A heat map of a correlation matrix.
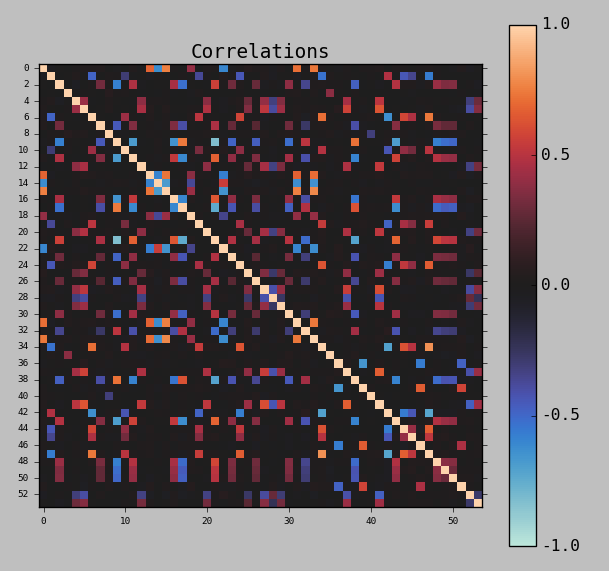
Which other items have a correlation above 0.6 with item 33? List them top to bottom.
0, 13, 15, 31
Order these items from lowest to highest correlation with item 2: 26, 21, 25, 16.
25, 26, 16, 21
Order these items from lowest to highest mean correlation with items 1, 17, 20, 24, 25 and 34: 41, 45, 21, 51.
21, 51, 45, 41
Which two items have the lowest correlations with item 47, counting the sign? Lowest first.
42, 1
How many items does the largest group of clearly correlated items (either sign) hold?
16
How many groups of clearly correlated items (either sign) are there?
7
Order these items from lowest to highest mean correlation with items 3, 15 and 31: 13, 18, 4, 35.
4, 35, 18, 13
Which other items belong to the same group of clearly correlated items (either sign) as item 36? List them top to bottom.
39, 46, 51
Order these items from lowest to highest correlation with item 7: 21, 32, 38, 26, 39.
38, 32, 39, 26, 21
